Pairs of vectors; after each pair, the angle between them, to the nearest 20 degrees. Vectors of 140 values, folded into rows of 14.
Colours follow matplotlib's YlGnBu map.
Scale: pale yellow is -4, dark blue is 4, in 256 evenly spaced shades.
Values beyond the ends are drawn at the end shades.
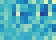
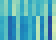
100 degrees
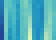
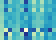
120 degrees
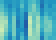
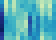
140 degrees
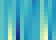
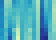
140 degrees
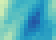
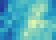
160 degrees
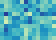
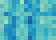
40 degrees
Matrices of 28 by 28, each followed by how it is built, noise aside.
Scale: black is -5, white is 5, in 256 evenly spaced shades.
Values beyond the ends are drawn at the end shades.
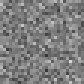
repeating rows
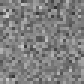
noise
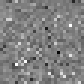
sparse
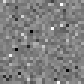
sparse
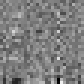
low rank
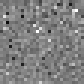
sparse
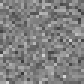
noise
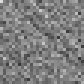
Toeplitz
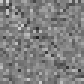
banded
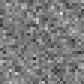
Toeplitz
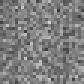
blocks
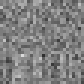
blocks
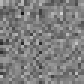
low rank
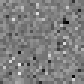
sparse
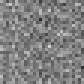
repeating rows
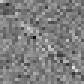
banded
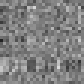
low rank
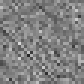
Toeplitz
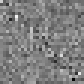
banded
